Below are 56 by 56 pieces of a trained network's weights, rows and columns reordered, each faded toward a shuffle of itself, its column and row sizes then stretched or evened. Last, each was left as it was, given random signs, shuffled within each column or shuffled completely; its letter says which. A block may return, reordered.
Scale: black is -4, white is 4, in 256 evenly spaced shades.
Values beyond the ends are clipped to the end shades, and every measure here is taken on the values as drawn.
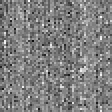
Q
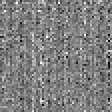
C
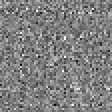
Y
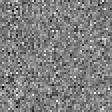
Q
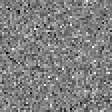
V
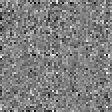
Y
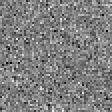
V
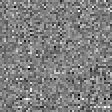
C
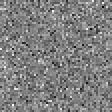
V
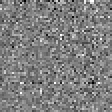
Y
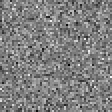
V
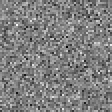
V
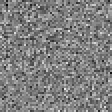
V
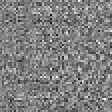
C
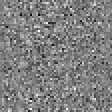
Y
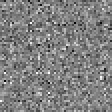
Y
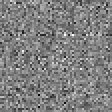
Y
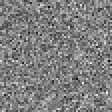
V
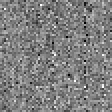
Q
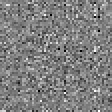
C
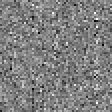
Q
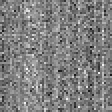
Q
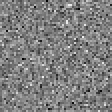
V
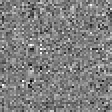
Y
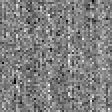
Q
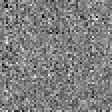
Y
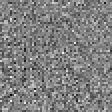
Y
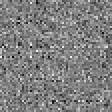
Y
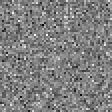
V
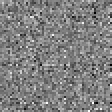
Y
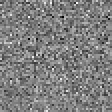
Y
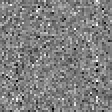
Q
